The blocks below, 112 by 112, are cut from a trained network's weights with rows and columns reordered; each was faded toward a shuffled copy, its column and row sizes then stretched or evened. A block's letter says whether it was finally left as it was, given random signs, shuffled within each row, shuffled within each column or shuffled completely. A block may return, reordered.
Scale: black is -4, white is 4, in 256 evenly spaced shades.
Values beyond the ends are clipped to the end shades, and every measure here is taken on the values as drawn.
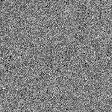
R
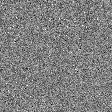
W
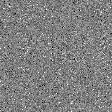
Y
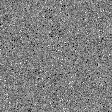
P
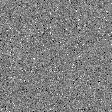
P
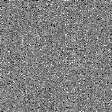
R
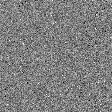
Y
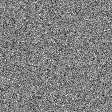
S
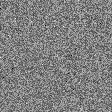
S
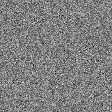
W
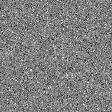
P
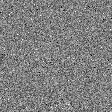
W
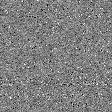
W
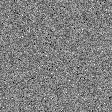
S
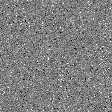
S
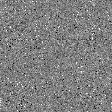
Y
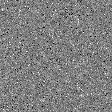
P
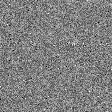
W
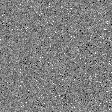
P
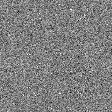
Y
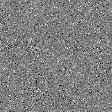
R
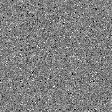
R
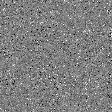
Y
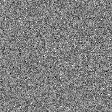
R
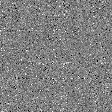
Y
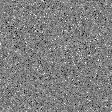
S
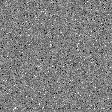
W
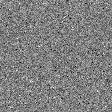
W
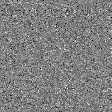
R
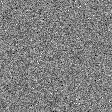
S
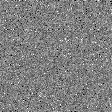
W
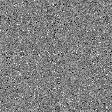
Y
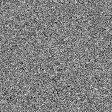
W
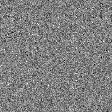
R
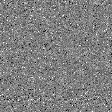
R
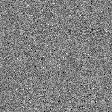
R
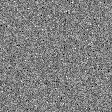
S
